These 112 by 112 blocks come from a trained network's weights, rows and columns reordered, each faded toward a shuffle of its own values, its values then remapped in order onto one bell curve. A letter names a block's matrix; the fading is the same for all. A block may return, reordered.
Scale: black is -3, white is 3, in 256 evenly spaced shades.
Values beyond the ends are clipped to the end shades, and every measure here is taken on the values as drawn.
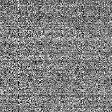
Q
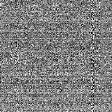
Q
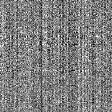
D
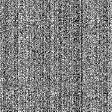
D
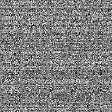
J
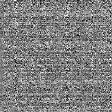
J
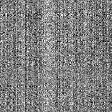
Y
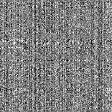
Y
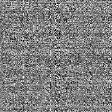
Q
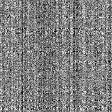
D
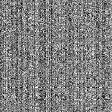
Y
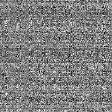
Q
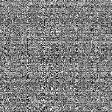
J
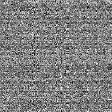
J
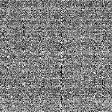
Q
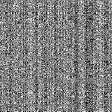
Y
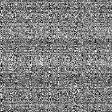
J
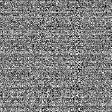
J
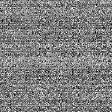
J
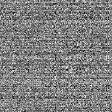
J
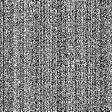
D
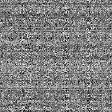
J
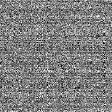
J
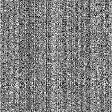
Y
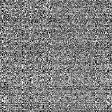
Q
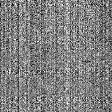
Y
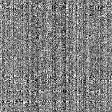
Y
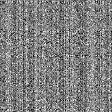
Y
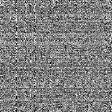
Q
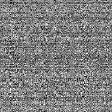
J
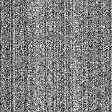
Y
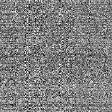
Q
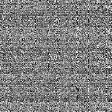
J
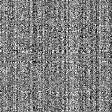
Y
